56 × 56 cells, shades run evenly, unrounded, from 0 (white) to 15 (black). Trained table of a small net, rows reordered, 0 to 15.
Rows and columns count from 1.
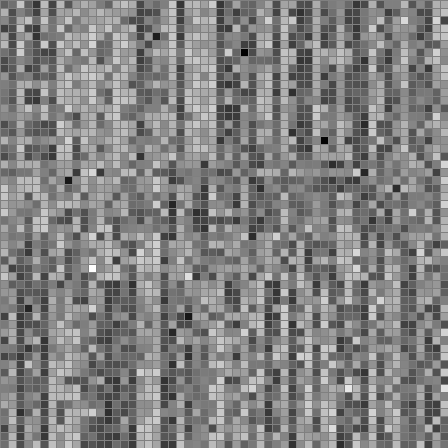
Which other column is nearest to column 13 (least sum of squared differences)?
1
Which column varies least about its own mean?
46
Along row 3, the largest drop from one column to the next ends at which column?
55
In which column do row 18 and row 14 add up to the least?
9
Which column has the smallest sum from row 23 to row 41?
20
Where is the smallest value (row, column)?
34, 12
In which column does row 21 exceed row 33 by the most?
43
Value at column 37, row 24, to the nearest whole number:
7
